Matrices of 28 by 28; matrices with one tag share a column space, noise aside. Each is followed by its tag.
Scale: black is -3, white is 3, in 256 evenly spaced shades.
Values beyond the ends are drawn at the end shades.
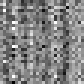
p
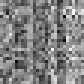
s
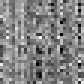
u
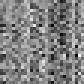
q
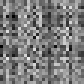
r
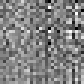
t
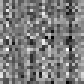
u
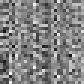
q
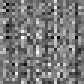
u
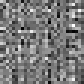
t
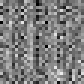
p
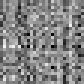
r
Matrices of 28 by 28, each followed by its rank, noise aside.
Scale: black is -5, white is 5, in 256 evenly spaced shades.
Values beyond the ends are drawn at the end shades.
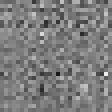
four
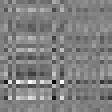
one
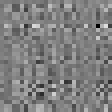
three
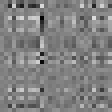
two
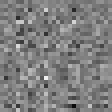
four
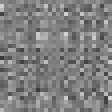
four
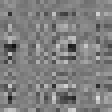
two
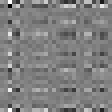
one
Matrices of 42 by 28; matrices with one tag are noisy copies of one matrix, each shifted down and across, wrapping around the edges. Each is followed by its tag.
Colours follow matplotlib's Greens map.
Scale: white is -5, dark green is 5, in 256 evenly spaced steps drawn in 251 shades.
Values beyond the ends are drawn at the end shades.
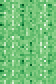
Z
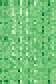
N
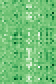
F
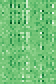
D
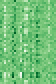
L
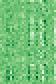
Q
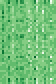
N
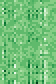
D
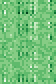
D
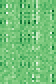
D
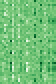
N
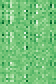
D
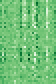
Q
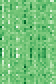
N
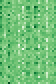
Z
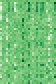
N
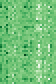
F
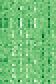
N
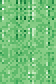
D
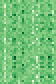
Z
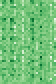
Z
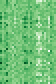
F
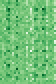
Z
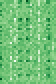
Z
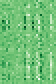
Q
